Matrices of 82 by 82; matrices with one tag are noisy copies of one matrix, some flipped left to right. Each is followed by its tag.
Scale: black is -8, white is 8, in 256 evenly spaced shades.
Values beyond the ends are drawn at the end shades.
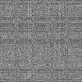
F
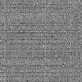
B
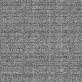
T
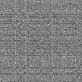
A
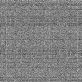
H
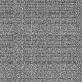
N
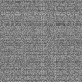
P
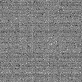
T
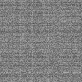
T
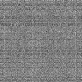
H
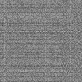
B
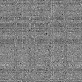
F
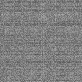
P
